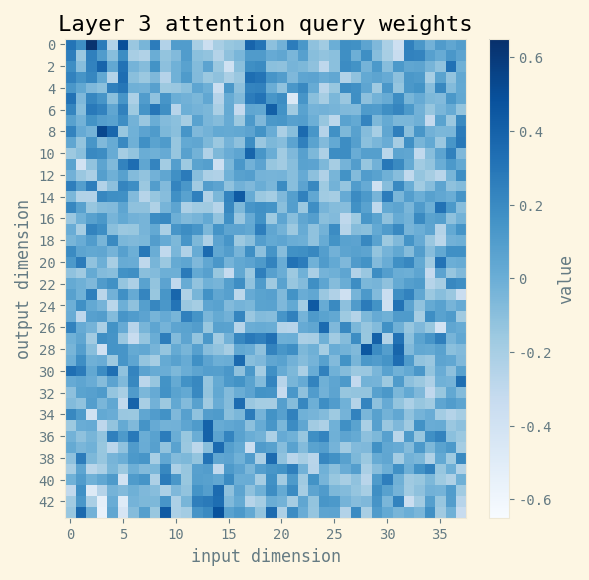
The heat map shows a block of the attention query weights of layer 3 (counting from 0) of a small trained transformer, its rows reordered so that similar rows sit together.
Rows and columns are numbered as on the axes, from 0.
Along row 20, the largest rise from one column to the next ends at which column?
35
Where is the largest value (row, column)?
0, 2
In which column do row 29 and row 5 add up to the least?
21
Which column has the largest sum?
19
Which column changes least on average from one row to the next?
15
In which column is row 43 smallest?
3
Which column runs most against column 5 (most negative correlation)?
14
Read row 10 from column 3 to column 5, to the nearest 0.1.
0.2 0 -0.2
